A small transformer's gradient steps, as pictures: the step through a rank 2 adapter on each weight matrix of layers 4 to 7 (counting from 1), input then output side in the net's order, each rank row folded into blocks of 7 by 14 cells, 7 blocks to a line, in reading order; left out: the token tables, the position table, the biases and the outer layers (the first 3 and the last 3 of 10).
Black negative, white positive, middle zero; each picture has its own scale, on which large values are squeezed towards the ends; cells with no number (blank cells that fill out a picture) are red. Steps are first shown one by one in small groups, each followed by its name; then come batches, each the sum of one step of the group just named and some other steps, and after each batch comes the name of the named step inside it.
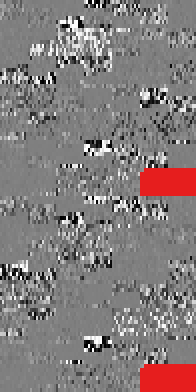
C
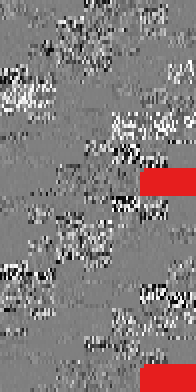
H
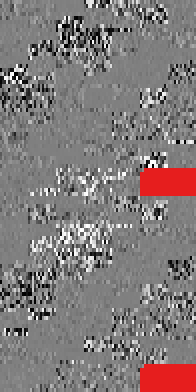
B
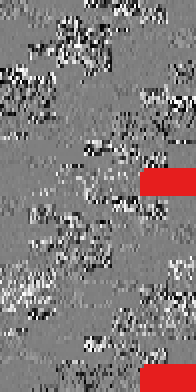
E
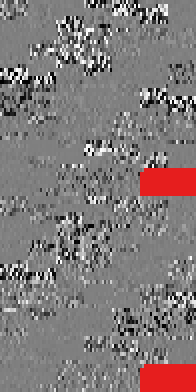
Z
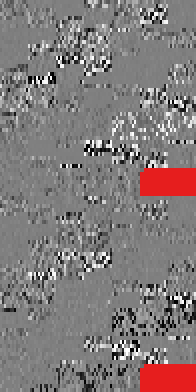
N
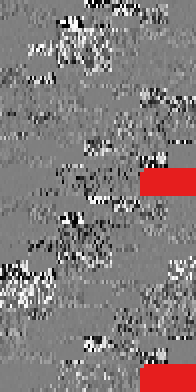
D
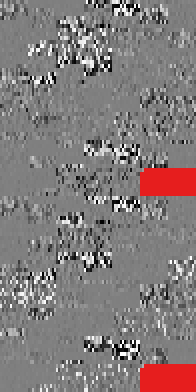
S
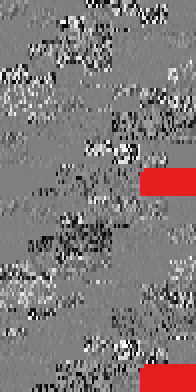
D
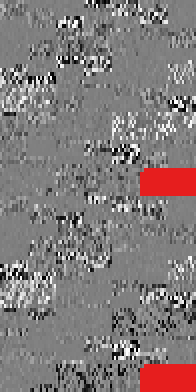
N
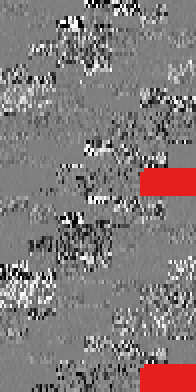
D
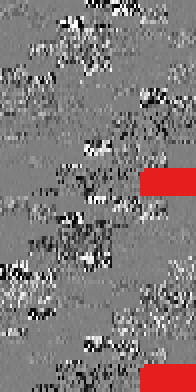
C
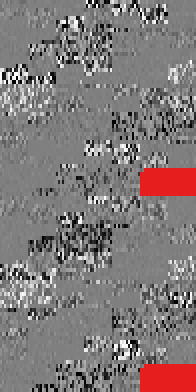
N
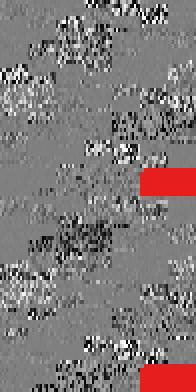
E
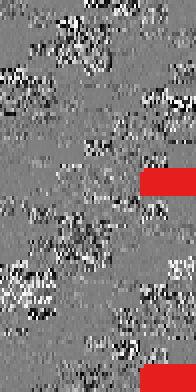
E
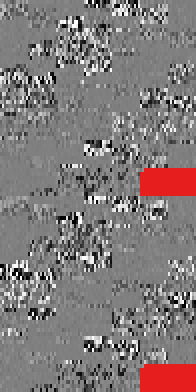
C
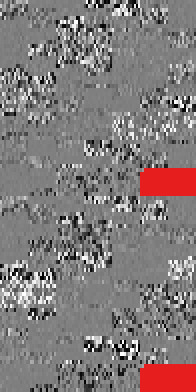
S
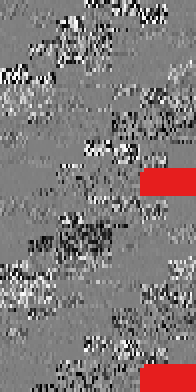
D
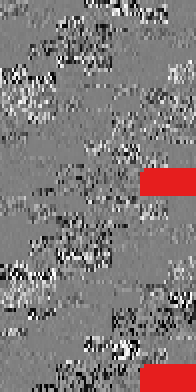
N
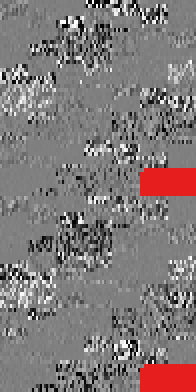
D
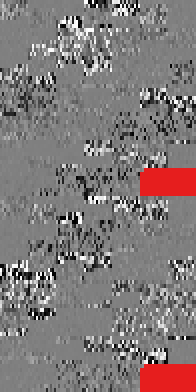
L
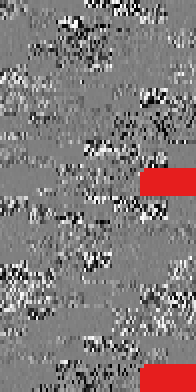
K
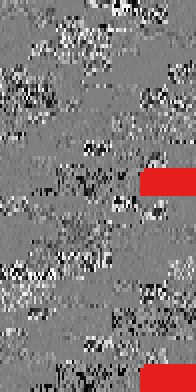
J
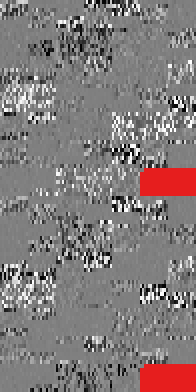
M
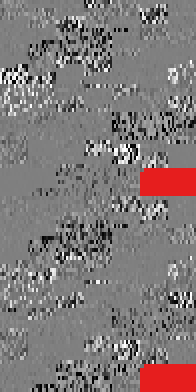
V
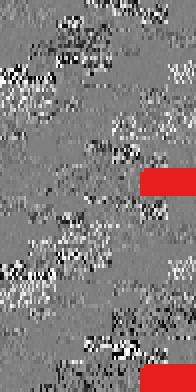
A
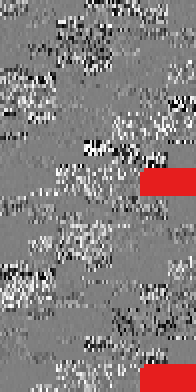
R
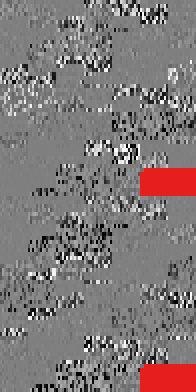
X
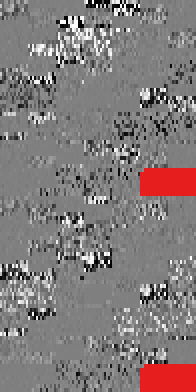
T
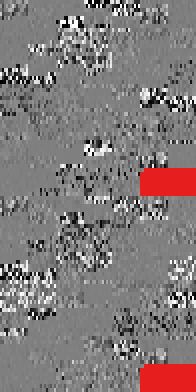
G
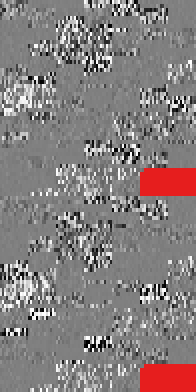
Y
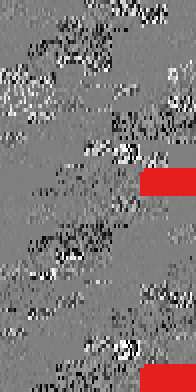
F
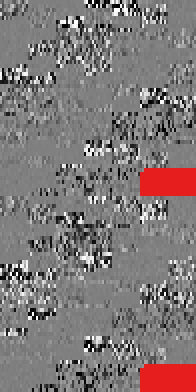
G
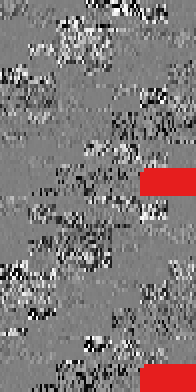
J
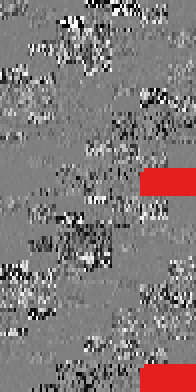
T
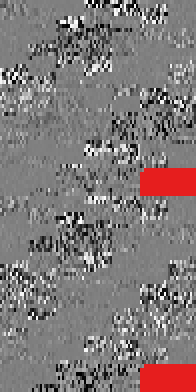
K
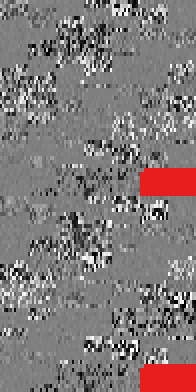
J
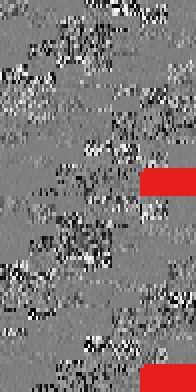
X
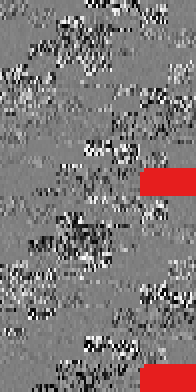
X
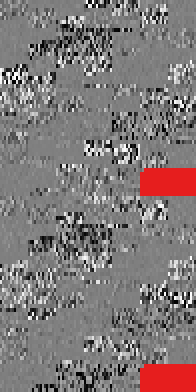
V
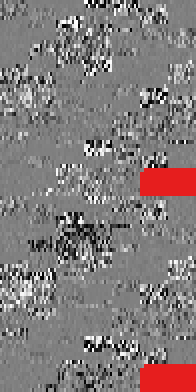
Y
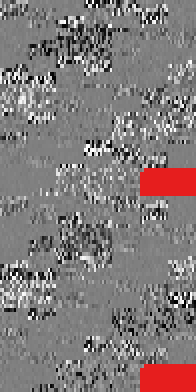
R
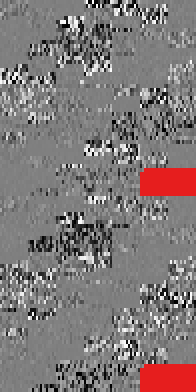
F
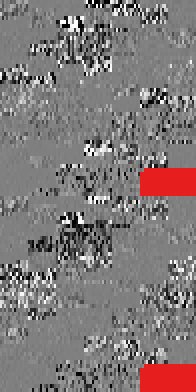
G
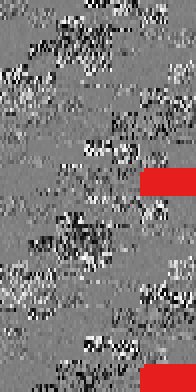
V
